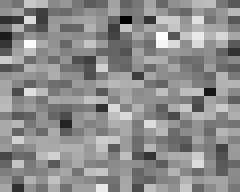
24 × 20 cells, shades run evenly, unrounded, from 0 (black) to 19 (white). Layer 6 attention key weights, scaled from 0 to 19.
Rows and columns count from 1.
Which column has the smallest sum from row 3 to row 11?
1
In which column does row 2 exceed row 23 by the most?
13
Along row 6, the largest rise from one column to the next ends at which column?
14
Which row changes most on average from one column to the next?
3
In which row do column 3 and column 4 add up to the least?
2
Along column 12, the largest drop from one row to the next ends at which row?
10
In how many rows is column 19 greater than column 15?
12
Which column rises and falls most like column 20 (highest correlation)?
11
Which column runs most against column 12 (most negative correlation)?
5
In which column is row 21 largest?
17
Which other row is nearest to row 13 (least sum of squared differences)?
22
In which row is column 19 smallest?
19
